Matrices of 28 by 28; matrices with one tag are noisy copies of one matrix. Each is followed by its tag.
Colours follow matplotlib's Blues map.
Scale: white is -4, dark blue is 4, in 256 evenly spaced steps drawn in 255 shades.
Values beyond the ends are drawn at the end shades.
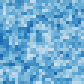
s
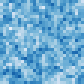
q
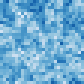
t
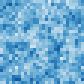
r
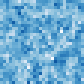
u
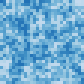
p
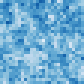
t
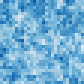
t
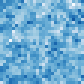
r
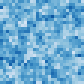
s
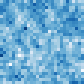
t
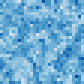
u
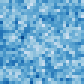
s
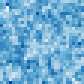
s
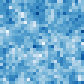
t
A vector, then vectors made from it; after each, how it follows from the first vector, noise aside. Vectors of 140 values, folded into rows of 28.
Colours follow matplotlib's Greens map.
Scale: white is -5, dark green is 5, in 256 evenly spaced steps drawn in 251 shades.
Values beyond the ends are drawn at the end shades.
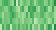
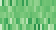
reversed, negated, partly zeroed.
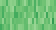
wrapped around, negated, shrunk.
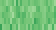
negated, shrunk.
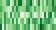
wrapped around, scaled up.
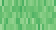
reversed, negated, shrunk.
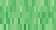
wrapped around, negated, shrunk.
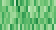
negated.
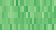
negated, shrunk.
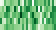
wrapped around, scaled up.
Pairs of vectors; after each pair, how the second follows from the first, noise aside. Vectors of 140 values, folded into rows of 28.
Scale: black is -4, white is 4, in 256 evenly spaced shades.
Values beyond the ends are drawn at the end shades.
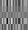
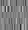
reversed, partly zeroed.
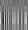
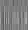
shrunk.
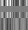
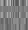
shrunk.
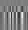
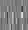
partly zeroed.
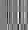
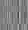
negated, shrunk.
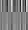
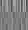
negated, shrunk.
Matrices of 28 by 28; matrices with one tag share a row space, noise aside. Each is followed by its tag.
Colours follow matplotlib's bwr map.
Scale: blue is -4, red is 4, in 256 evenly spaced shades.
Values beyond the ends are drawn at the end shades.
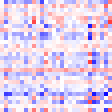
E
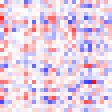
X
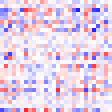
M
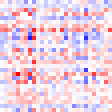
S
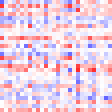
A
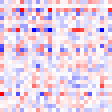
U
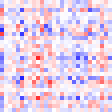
U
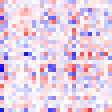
X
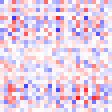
M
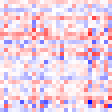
E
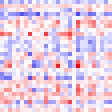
A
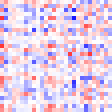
X
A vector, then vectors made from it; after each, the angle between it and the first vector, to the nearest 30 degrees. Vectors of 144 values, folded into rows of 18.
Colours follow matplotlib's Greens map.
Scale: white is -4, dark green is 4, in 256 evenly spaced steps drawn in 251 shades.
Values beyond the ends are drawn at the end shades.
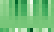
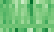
150 degrees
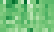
60 degrees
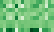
90 degrees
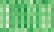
60 degrees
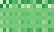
90 degrees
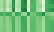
90 degrees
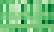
120 degrees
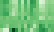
120 degrees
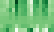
30 degrees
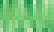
120 degrees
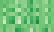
120 degrees
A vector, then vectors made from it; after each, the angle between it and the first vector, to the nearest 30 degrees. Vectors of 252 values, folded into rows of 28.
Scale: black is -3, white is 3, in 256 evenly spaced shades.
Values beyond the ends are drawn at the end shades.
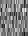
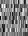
60 degrees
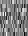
60 degrees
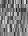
120 degrees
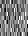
90 degrees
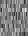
30 degrees
